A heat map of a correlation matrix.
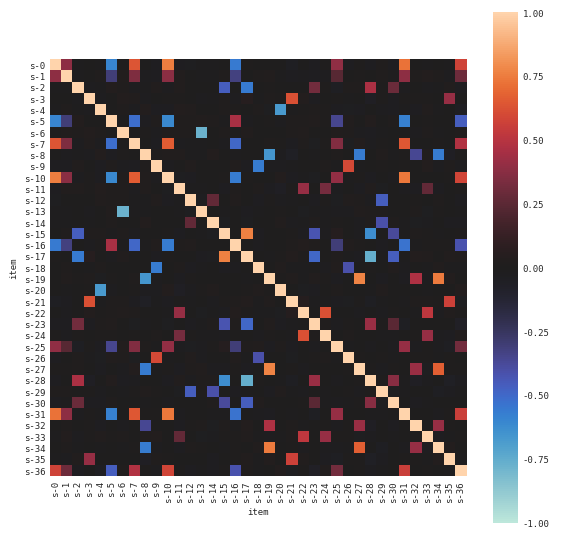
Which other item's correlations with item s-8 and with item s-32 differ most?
s-19
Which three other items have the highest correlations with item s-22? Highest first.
s-24, s-33, s-11
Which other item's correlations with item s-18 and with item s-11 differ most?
s-9
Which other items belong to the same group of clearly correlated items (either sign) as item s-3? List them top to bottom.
s-21, s-35
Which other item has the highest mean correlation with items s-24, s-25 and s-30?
s-22
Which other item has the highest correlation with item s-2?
s-28
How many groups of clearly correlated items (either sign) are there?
9
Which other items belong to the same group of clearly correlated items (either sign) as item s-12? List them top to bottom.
s-14, s-29
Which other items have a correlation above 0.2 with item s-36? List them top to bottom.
s-0, s-1, s-7, s-10, s-25, s-31
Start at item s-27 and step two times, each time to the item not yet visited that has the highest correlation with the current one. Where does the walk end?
s-34
